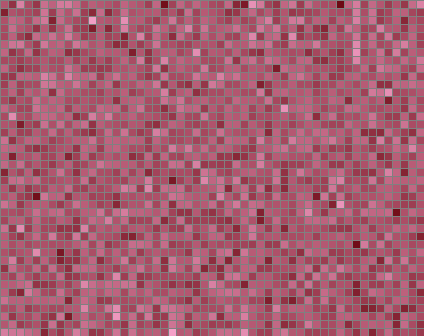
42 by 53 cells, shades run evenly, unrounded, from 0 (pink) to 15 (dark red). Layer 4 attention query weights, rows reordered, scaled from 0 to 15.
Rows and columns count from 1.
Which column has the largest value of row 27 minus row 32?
33
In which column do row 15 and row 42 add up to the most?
40
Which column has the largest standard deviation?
45
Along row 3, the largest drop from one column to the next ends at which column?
12
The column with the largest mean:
34
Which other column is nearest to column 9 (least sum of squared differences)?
37
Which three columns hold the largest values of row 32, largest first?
8, 30, 38
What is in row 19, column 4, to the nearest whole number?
10
